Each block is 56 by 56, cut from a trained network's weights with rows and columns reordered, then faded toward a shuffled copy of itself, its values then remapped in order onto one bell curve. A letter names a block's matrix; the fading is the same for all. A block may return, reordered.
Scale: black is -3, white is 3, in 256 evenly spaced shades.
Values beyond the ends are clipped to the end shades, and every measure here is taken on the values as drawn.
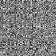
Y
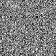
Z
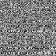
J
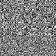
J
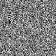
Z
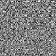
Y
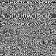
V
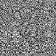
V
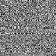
J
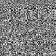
Y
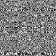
J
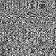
Y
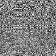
J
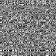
V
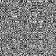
Y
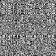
V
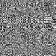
Y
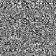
V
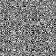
V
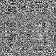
Y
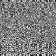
V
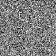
Z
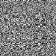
V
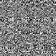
Y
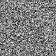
Z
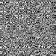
V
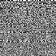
V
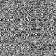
V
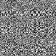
J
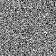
Z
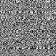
J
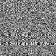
V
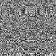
J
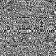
J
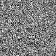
Z
